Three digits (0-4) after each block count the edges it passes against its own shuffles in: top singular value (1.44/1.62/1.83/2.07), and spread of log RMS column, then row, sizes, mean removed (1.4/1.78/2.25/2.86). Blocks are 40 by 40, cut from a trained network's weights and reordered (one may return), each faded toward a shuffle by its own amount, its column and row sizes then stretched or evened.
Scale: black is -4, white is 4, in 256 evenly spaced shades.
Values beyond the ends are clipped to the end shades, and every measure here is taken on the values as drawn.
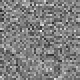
3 0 0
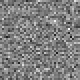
2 0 0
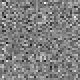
2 1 2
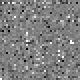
0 0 0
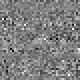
0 1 3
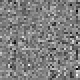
0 3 1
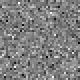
0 0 0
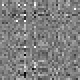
3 2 1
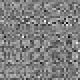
3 0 3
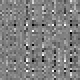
4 4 1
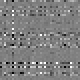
4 1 4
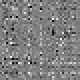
2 3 2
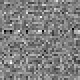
3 0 1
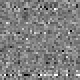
3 0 2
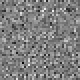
2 0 1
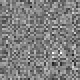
4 2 0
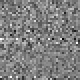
1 0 2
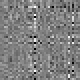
4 3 1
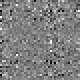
2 3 2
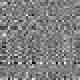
4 1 3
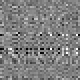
4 1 3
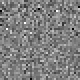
0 0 1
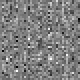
0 4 0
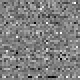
0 0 3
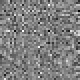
3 2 1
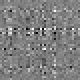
3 2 3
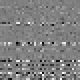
4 2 4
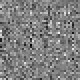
2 2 1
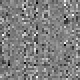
0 4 0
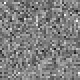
0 0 1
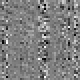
1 4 1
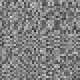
4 0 0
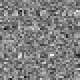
3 0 2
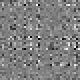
2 3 3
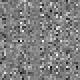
0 4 1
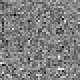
0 2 1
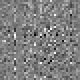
0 3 2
